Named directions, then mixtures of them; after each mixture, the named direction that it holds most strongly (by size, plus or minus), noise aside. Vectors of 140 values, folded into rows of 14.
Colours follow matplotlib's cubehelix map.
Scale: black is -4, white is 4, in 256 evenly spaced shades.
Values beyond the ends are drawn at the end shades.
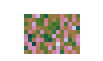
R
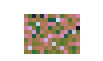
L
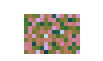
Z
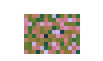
Z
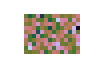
L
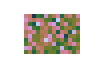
L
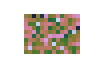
L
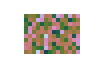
Z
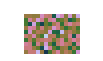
Z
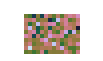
L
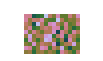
R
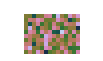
Z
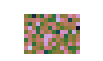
L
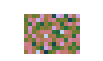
Z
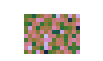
Z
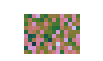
R
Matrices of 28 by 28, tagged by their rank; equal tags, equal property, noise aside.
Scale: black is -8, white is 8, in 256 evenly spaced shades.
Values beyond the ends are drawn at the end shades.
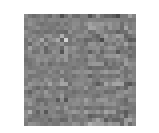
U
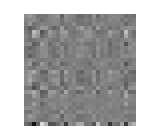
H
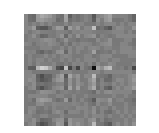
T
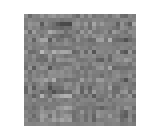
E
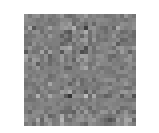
U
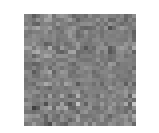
E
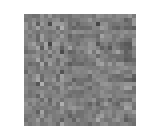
U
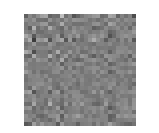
H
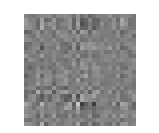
H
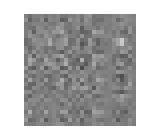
U
